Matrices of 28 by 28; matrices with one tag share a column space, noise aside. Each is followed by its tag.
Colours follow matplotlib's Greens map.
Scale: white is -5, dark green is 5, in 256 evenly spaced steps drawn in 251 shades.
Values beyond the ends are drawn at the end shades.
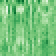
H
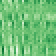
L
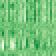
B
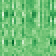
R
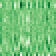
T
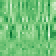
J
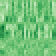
J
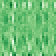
T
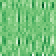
T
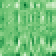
T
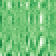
T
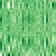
T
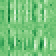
B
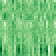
L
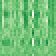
R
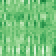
L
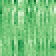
H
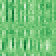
B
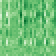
R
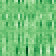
L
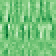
J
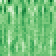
H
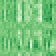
B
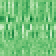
J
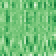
T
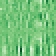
L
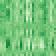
B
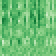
R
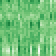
L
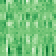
L
